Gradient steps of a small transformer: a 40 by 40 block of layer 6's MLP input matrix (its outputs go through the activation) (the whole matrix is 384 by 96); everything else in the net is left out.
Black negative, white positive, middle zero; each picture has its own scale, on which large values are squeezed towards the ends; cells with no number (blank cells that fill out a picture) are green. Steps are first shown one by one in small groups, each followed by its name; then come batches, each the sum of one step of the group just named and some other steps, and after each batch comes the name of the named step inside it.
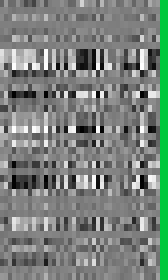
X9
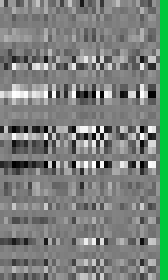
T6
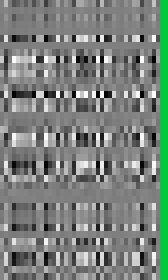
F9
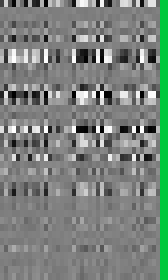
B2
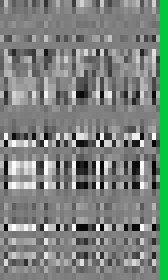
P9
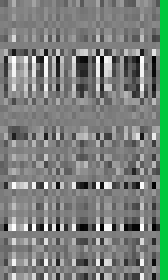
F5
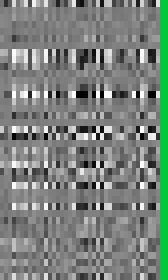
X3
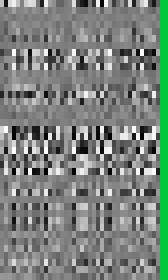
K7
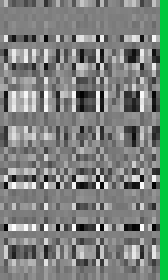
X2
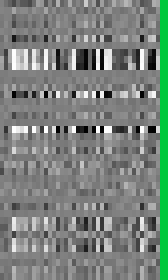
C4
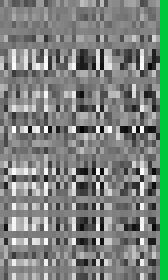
X2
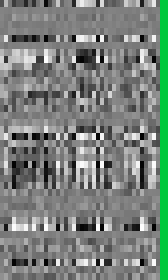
X9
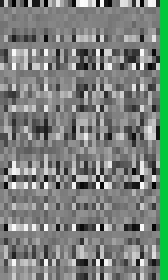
X2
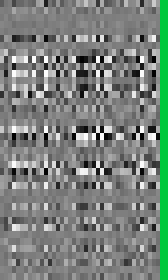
X3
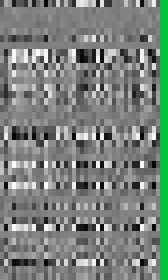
P9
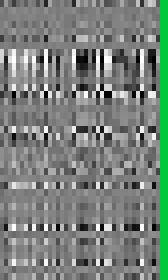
F5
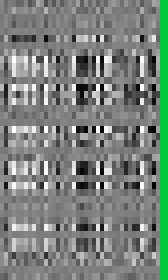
C4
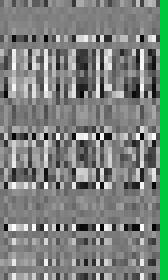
F5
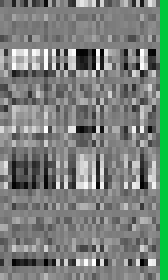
X9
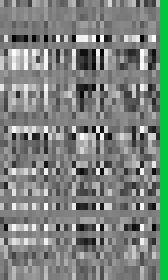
X2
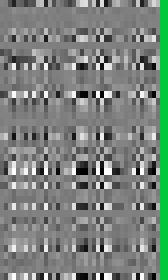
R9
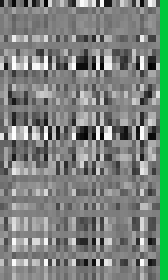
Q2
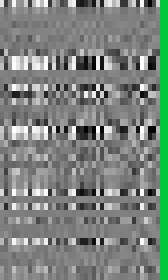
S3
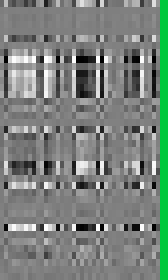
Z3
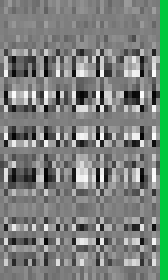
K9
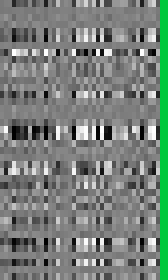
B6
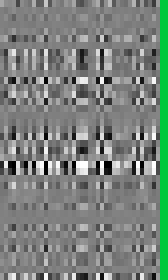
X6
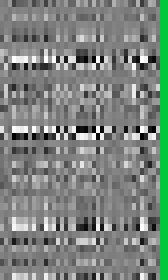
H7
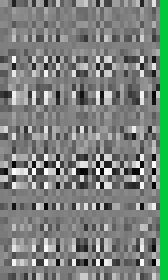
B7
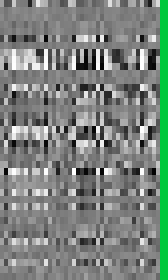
S3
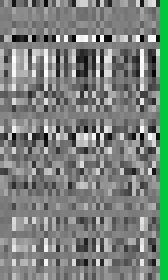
B7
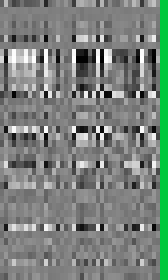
Z3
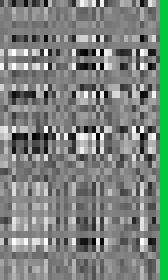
Q2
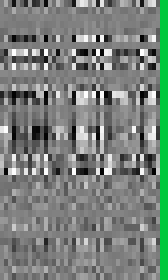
B6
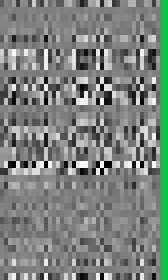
X6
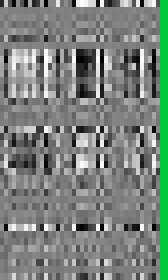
Z3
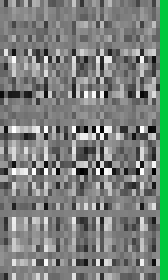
B7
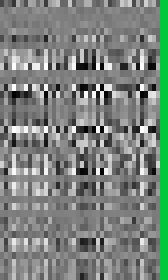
S3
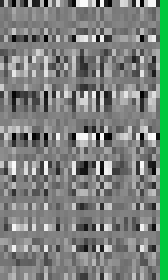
R9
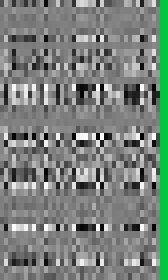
K9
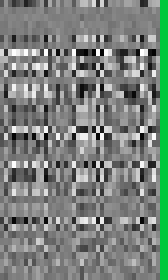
K9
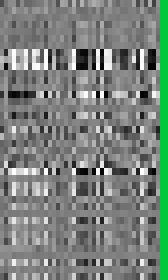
Q2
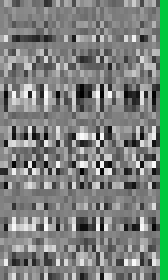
B7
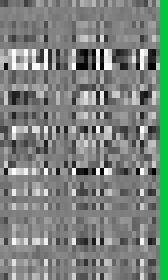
Q2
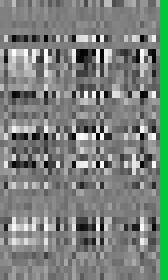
Z3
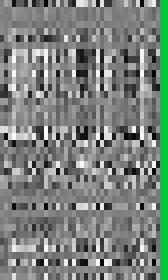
B7
